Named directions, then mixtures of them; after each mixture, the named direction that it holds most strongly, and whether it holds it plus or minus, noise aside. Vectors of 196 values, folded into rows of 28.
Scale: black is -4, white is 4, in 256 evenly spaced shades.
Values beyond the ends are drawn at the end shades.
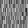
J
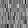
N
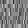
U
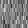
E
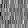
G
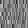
G, minus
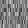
U, plus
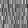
J, minus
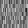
J, plus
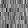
N, plus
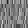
U, minus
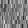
E, minus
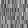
E, minus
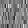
N, plus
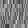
E, plus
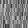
E, plus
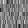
U, minus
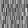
J, minus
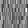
J, minus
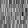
J, plus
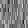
G, minus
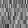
N, plus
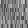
E, minus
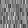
N, minus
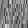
E, minus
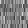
E, minus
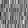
G, plus
